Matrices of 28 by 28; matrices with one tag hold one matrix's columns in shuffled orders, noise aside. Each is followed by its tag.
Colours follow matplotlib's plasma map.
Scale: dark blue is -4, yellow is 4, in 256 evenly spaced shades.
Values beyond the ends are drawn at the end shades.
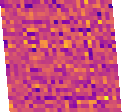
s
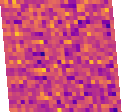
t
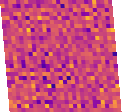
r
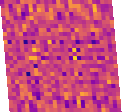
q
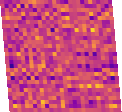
r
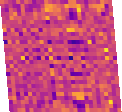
q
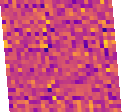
s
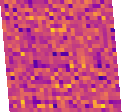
r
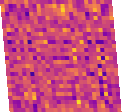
q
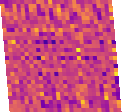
q
